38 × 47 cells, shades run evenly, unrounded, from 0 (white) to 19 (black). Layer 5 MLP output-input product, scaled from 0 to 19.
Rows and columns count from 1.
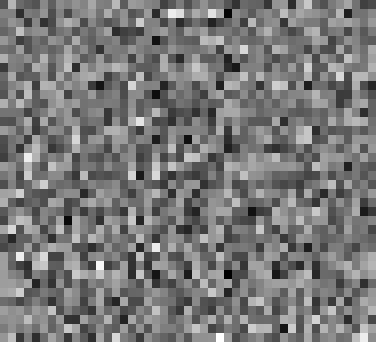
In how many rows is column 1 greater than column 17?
18
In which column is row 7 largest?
29
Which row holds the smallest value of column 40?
36
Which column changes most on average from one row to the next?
20
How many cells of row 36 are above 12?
7
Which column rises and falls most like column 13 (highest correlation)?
39
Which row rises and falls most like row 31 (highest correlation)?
16
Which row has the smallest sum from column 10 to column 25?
2
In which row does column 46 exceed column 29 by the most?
24
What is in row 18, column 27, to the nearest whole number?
15
